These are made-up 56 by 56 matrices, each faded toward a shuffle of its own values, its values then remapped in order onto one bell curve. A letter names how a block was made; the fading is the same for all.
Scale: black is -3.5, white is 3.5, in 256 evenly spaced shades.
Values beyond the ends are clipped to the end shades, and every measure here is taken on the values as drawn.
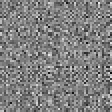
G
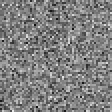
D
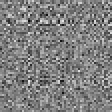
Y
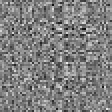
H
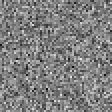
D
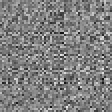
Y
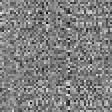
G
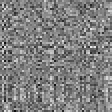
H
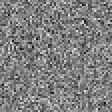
D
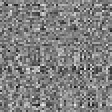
Y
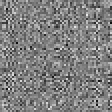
G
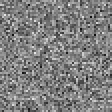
D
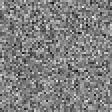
D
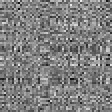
H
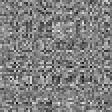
H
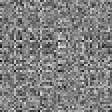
H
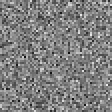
D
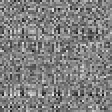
H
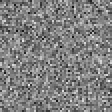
D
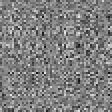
G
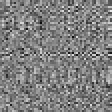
H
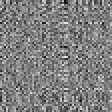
H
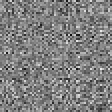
H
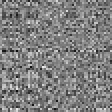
G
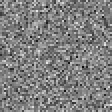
D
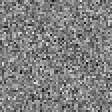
D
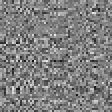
G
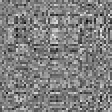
H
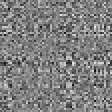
G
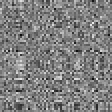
H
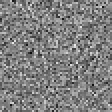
D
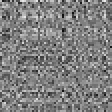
H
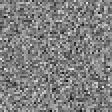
D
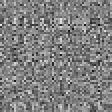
G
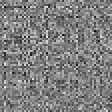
Y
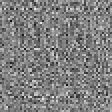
G
